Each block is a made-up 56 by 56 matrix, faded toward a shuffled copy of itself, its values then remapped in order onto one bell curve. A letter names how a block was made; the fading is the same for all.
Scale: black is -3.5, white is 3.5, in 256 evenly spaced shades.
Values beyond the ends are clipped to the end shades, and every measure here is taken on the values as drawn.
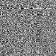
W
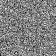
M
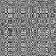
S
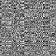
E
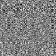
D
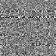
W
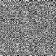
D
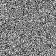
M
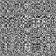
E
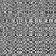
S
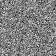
M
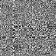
W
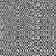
S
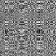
S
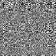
W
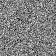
M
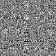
W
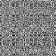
E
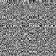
E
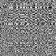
E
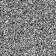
M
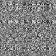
D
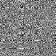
W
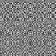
S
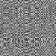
S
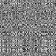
E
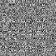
W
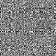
W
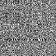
D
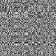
E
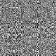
W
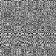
E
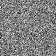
M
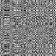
S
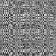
S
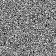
M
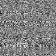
W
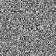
D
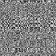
E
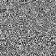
D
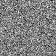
M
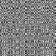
S
